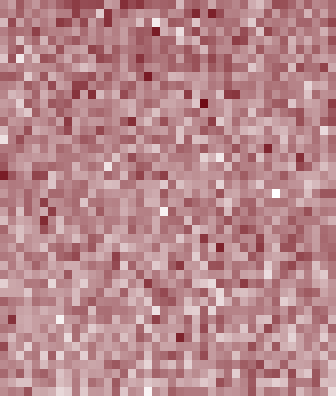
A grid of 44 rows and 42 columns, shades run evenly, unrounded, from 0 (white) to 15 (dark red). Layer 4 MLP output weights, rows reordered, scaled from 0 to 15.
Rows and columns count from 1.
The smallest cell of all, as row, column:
22, 35
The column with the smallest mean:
3
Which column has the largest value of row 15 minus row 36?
8
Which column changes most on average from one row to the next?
28
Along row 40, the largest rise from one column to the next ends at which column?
7
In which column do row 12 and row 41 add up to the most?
26
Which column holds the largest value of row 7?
18
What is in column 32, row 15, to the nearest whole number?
4
